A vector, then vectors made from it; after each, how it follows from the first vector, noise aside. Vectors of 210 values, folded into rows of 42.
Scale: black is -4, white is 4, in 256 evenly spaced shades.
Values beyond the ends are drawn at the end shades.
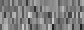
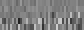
wrapped around, negated, partly zeroed.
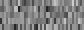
wrapped around.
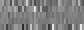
negated, partly zeroed.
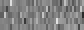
wrapped around, negated, partly zeroed.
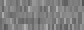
wrapped around, negated, shrunk.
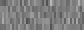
wrapped around, negated, shrunk.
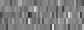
negated, partly zeroed.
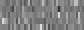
wrapped around, negated, partly zeroed.
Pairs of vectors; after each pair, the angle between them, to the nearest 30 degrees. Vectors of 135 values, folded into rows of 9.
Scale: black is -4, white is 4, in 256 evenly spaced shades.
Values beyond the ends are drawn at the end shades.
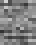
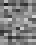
30 degrees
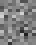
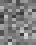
150 degrees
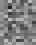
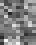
60 degrees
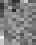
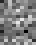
90 degrees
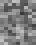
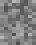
30 degrees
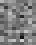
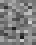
30 degrees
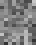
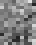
150 degrees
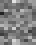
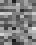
150 degrees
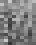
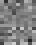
90 degrees
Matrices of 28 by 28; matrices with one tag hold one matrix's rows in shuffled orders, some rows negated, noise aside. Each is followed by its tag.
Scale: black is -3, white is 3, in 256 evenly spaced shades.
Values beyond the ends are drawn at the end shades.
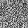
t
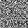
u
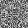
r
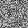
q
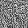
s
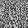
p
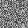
s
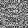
r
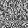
u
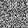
u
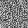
t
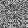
r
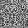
p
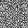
t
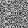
q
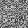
q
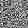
q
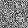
s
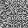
u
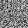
u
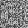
r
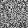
u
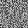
t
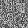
s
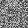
r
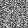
u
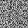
t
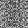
r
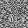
u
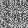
u
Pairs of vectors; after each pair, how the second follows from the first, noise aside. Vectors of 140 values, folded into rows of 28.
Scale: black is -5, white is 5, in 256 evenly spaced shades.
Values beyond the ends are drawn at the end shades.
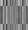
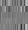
reversed, partly zeroed.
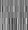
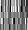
reversed, negated, scaled up.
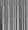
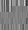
reversed, partly zeroed.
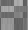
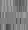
reversed, negated, partly zeroed.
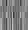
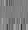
reversed, partly zeroed.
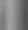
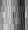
wrapped around, scaled up.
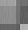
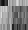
reversed, negated, scaled up.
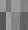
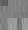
reversed, partly zeroed.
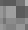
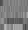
wrapped around, partly zeroed.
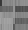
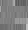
reversed, negated, partly zeroed.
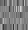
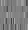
reversed, negated, partly zeroed.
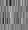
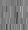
reversed, negated, partly zeroed.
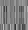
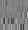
wrapped around, partly zeroed.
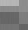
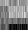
reversed, negated, scaled up.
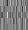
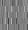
wrapped around, partly zeroed.
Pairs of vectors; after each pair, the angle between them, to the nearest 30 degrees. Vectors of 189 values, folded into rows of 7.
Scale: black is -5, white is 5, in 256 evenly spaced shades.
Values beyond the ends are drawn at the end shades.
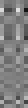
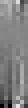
90 degrees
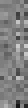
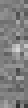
30 degrees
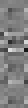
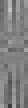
120 degrees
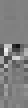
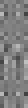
120 degrees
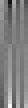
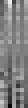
150 degrees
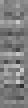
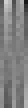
90 degrees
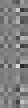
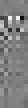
90 degrees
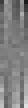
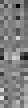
60 degrees
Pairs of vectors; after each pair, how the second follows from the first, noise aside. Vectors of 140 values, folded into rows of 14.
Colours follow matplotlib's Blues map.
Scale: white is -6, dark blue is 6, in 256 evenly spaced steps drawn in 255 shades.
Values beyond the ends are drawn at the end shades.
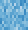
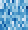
wrapped around, scaled up.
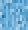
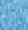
negated, shrunk.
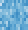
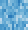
reversed.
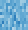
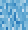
copied.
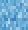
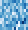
wrapped around, scaled up.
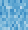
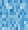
copied.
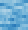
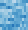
copied.
